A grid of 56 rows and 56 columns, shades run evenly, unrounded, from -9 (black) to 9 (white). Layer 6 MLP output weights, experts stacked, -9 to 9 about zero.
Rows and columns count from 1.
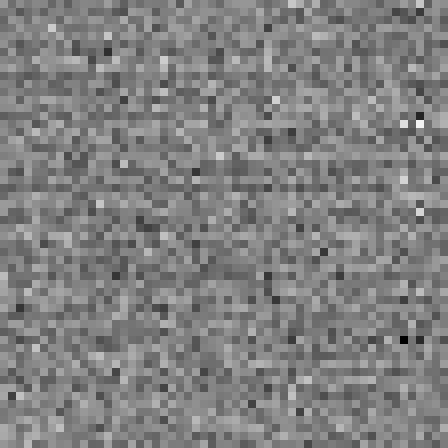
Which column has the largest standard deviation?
53
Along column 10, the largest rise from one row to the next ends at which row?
8
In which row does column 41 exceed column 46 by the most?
5
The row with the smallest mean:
24
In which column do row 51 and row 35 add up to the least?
32
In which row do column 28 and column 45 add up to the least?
7
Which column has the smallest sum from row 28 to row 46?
25
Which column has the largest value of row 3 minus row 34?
16
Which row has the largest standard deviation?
43
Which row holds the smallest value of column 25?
22
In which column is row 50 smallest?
2
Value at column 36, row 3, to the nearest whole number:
-2
